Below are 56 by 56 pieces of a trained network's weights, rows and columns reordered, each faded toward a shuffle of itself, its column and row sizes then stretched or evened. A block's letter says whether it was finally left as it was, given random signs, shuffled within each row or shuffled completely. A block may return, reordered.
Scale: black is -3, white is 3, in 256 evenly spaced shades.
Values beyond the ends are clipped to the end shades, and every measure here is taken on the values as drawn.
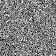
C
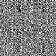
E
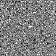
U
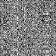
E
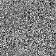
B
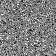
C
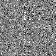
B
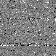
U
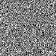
E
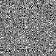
E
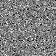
U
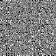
B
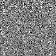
B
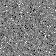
C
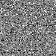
U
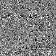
B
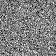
C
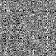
E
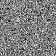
U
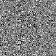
E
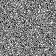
C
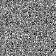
B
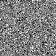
U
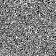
U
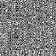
E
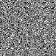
E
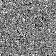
C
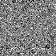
U
